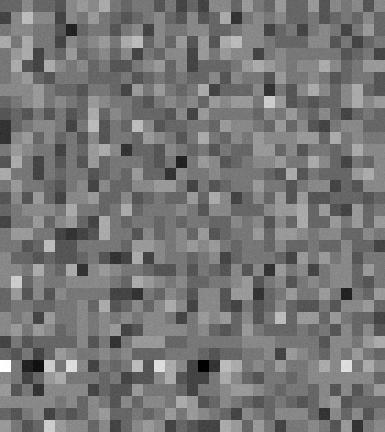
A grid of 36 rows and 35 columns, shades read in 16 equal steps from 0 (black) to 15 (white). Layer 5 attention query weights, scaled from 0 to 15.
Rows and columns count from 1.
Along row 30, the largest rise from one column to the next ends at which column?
27
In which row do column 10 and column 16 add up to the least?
15
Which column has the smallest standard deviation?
23
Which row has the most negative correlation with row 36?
35
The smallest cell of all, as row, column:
31, 19
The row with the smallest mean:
22
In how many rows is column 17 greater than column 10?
10
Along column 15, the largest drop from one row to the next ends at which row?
32
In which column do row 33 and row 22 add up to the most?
13
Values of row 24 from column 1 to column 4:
8 12 6 8
